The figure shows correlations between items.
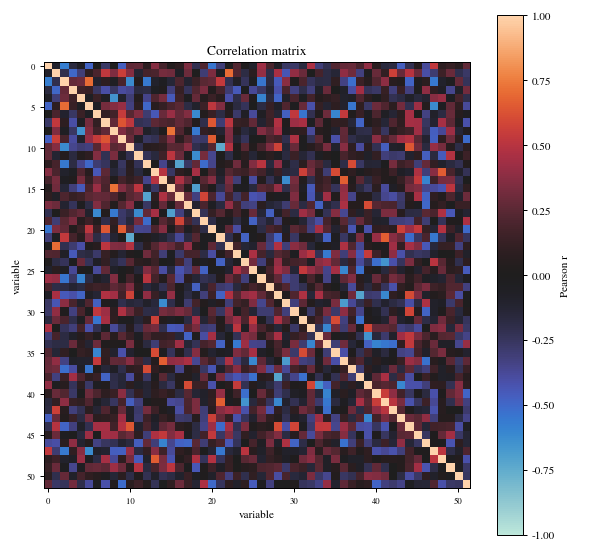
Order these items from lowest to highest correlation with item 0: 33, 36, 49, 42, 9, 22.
9, 33, 42, 22, 49, 36
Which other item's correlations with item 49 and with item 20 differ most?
11
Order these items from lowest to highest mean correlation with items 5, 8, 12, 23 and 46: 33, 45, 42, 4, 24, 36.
4, 36, 24, 45, 33, 42
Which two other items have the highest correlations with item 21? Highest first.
41, 2
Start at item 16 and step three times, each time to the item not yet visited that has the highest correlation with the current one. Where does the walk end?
34
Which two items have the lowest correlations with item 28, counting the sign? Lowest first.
38, 41
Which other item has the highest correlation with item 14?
36
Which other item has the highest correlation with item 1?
22
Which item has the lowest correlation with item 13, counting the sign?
6
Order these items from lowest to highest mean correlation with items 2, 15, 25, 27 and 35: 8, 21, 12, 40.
12, 21, 40, 8
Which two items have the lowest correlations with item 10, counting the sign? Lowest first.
21, 2
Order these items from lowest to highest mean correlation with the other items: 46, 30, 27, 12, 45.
46, 12, 27, 30, 45
